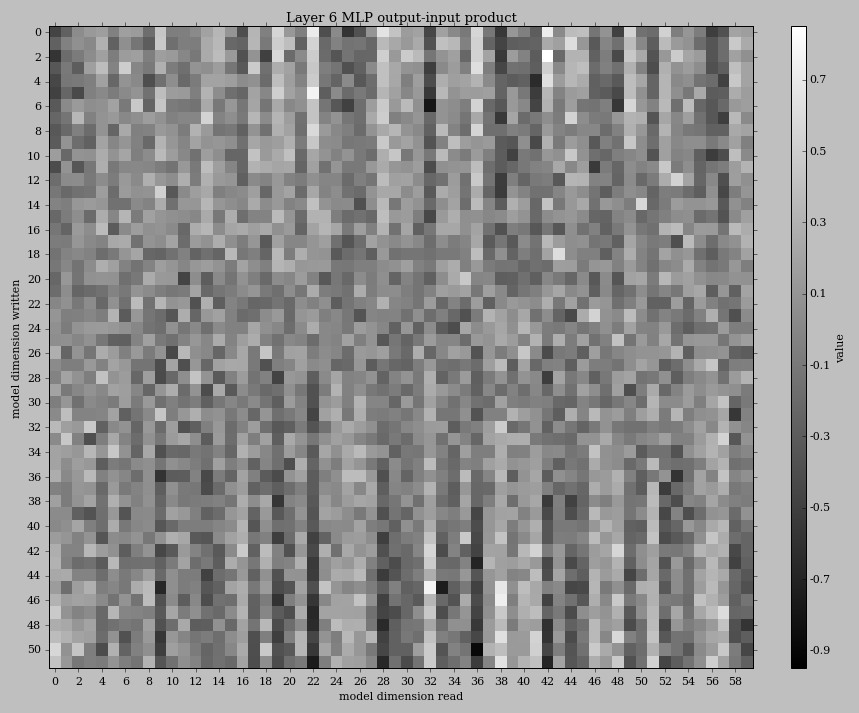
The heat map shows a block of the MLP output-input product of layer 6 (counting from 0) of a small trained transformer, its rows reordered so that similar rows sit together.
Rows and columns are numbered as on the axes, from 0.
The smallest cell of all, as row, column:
50, 36
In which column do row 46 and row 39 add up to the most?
38
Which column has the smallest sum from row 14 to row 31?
25
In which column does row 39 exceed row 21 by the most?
46
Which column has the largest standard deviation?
22
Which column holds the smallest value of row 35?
20
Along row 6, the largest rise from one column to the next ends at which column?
49
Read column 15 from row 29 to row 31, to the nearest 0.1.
-0.3 0 -0.1
